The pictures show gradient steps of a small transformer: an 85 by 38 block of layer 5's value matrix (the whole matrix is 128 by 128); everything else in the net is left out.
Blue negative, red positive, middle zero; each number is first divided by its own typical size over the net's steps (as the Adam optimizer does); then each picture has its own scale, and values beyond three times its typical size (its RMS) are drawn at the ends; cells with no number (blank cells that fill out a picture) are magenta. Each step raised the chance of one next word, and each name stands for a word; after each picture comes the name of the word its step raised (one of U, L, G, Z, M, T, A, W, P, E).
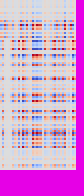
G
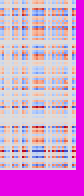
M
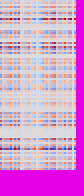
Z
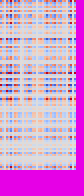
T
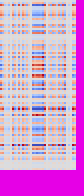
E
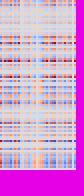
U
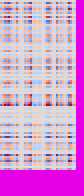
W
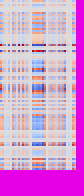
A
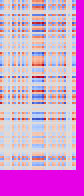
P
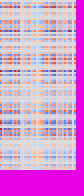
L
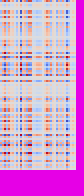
E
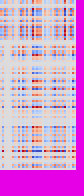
M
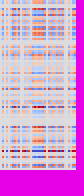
M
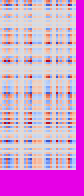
U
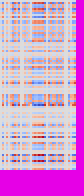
W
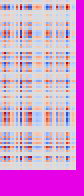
P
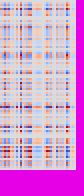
M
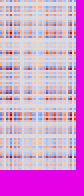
P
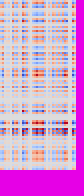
L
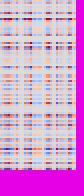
Z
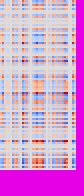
U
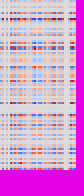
Z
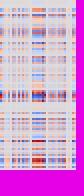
U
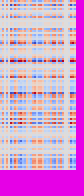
U
